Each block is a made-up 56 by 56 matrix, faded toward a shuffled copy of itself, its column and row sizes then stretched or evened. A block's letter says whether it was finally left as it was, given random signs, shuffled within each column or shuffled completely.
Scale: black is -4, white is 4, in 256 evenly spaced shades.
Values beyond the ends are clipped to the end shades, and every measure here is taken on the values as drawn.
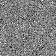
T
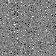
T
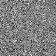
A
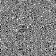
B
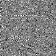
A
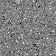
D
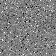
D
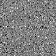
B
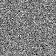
D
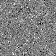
D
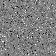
D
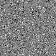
T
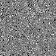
A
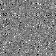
B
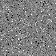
T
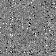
A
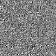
B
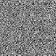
B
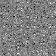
B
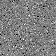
D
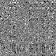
B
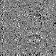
B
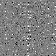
B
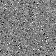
D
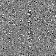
A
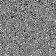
D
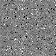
A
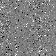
T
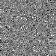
B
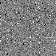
A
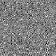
B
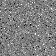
D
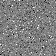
D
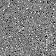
T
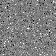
D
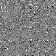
B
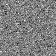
D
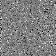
T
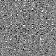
B
